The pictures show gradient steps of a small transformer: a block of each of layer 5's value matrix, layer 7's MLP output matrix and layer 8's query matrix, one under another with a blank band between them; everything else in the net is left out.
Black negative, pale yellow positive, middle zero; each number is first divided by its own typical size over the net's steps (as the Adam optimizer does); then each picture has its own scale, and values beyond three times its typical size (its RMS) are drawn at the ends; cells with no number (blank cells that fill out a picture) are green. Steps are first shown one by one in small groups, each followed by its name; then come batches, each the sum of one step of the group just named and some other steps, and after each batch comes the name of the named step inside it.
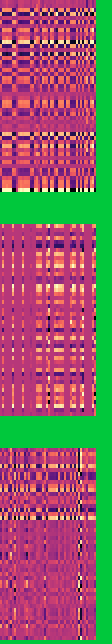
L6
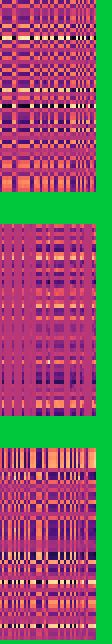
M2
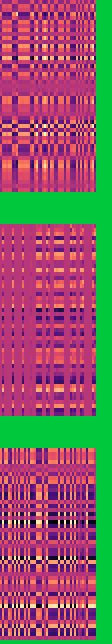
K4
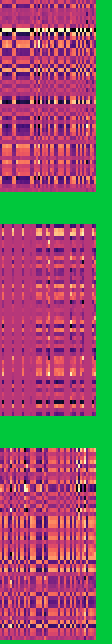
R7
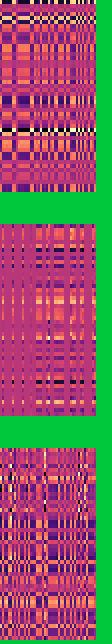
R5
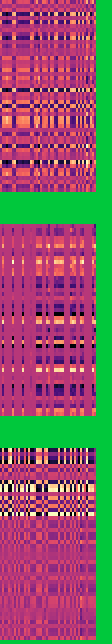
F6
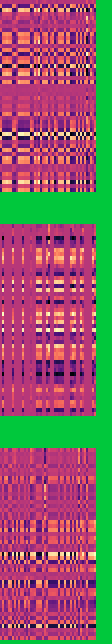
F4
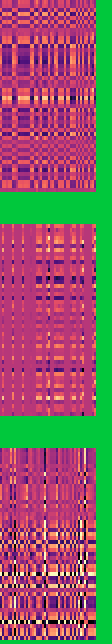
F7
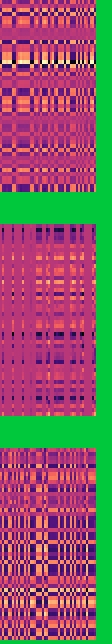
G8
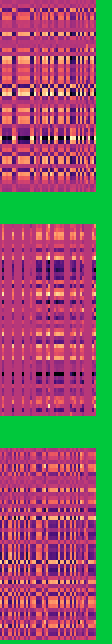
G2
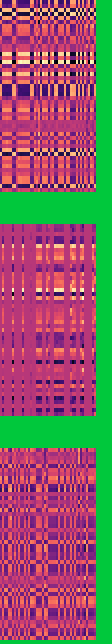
G8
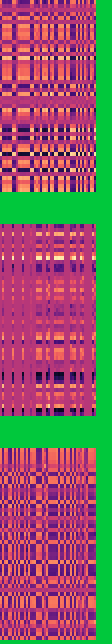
G2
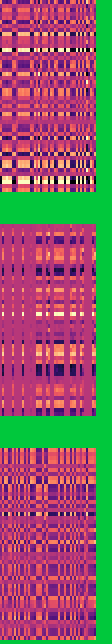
F4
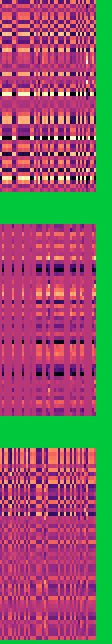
G2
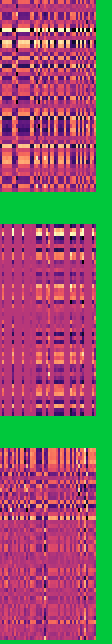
R7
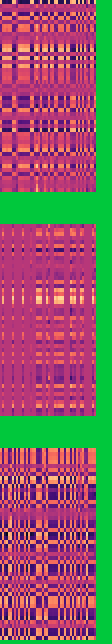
R5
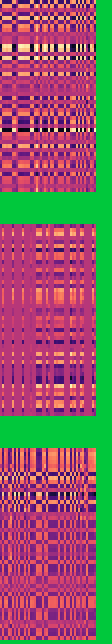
R5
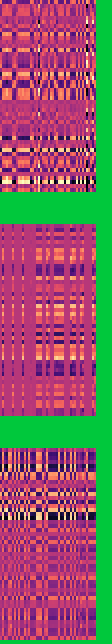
F4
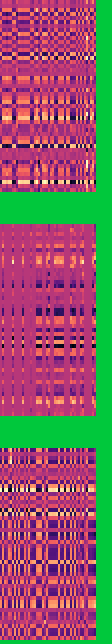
F6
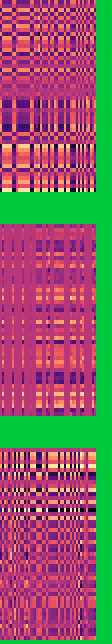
L6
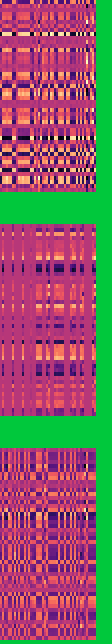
G2
